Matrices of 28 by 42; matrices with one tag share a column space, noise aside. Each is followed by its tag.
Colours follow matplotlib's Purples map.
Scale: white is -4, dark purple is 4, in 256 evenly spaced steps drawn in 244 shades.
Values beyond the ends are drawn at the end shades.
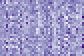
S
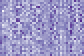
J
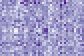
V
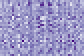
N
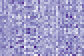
S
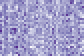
S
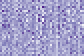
J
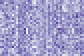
S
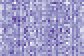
V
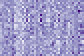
J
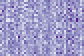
J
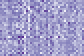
J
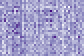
J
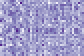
V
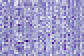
N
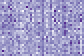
J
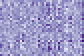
N
